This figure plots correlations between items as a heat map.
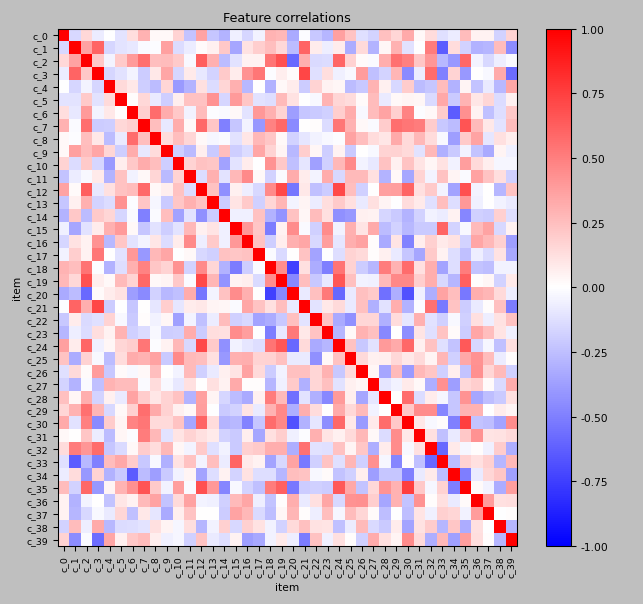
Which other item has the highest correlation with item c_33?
c_15
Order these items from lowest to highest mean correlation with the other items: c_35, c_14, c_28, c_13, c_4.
c_14, c_4, c_28, c_13, c_35
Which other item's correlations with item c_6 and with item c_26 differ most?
c_30
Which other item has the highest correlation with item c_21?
c_3
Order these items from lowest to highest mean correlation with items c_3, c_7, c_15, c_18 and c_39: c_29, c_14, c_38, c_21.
c_14, c_38, c_21, c_29
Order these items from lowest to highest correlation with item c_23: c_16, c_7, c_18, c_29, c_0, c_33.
c_18, c_0, c_7, c_29, c_33, c_16
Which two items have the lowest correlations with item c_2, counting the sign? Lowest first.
c_20, c_34
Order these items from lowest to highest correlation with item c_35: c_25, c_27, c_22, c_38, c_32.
c_38, c_22, c_32, c_27, c_25
